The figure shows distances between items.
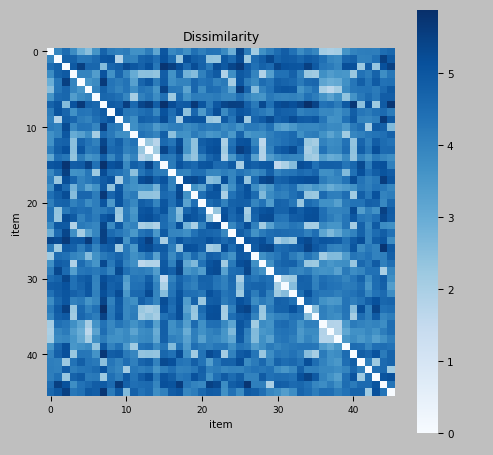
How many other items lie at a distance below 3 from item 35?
9
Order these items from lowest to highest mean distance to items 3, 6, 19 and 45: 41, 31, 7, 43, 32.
31, 32, 41, 43, 7
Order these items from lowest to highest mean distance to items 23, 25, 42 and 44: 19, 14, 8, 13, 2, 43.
14, 19, 13, 8, 43, 2
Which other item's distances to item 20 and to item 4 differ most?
24
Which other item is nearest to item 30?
15
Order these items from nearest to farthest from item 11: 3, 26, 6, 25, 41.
6, 3, 26, 41, 25
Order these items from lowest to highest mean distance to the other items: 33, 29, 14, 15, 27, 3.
14, 3, 27, 29, 33, 15
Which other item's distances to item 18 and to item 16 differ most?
8
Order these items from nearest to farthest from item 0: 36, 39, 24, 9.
36, 24, 39, 9
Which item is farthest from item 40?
7
